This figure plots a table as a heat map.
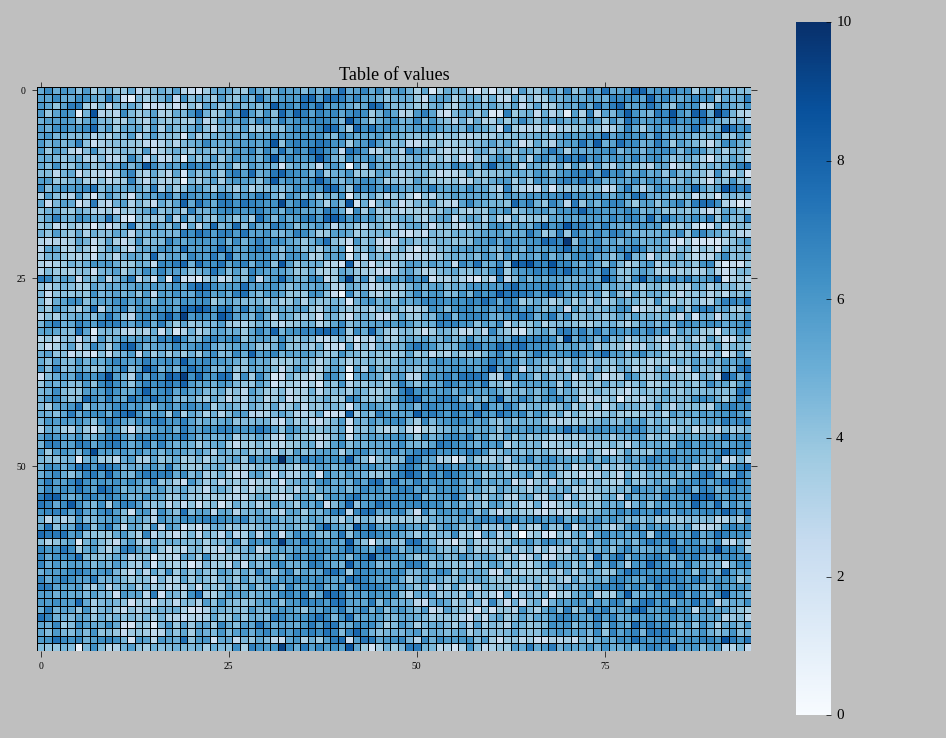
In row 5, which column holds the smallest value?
68
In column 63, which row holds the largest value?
23
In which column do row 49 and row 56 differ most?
32
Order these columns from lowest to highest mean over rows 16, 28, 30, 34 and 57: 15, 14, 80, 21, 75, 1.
1, 80, 75, 15, 14, 21
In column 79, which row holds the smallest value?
29
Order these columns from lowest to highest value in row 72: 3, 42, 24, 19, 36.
3, 19, 24, 36, 42
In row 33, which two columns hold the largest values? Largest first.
70, 18
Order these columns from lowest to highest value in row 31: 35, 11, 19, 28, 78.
78, 28, 35, 19, 11
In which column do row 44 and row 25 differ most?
41
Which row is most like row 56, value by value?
73
